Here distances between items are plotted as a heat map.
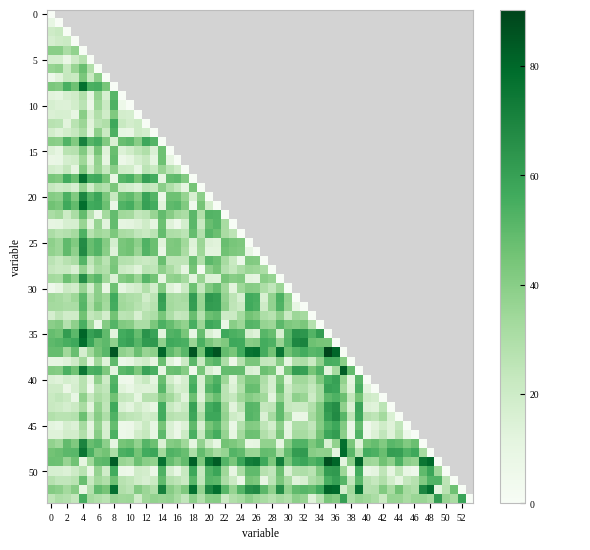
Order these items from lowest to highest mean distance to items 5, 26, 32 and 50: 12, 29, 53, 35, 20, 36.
12, 53, 29, 20, 35, 36
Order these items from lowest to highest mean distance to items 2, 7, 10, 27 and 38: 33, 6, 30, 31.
30, 33, 31, 6
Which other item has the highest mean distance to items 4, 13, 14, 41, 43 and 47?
36
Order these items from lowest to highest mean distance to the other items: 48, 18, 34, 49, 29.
29, 34, 18, 48, 49
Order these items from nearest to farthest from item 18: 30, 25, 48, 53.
25, 48, 53, 30
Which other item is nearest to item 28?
19
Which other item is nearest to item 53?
33
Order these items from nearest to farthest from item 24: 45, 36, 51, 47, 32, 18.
51, 32, 45, 47, 18, 36
